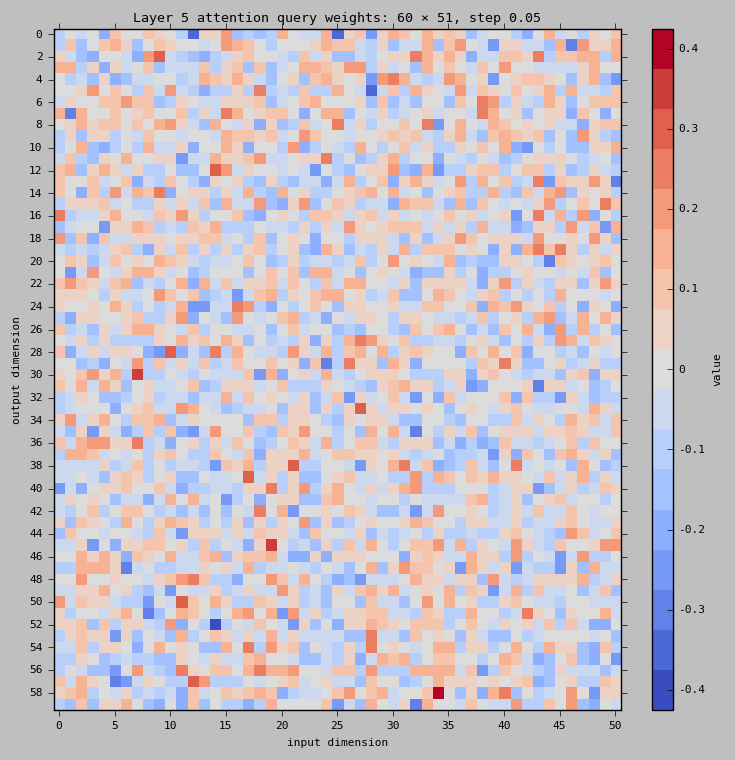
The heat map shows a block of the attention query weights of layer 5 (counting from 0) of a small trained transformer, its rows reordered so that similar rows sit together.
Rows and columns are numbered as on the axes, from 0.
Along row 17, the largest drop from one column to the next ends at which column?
49
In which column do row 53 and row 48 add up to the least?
27
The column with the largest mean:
33
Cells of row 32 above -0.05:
22
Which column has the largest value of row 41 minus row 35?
12
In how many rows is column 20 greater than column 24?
19
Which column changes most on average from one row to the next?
32
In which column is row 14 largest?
9
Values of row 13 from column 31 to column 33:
0.05 0.15 0.05
